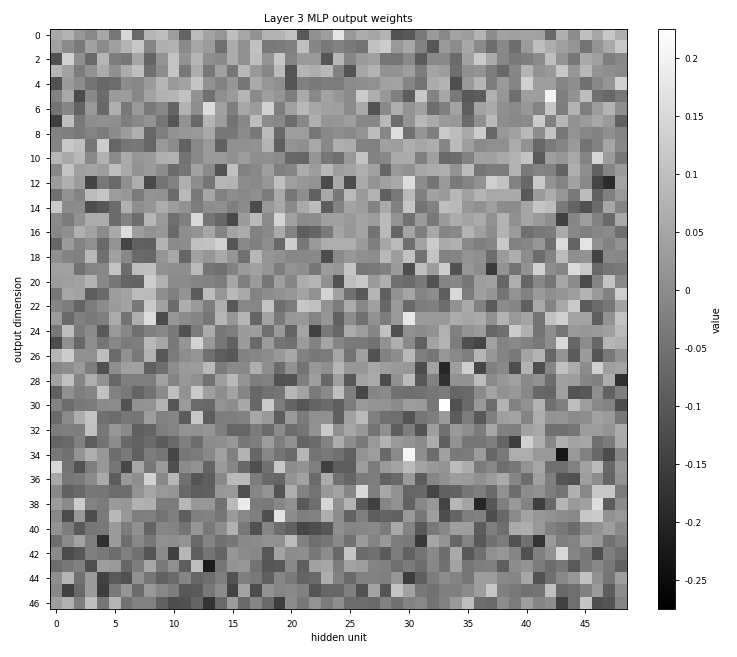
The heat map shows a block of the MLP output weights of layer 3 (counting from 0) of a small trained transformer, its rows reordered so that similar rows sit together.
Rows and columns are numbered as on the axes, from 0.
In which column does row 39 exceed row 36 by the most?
19
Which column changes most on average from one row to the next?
30
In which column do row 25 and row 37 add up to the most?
47
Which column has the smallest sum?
31
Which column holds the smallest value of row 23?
9
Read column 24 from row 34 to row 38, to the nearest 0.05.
-0.05 -0.1 -0.05 0.05 0
